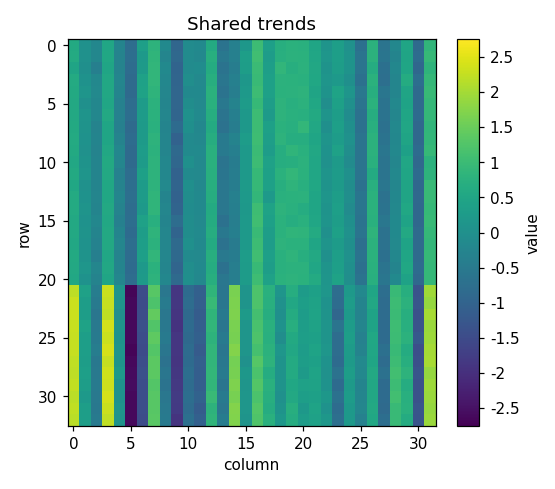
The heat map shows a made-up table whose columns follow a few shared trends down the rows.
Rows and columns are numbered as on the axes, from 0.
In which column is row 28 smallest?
5
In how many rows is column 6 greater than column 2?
21
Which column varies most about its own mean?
14
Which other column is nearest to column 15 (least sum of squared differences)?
22
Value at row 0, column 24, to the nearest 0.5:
0
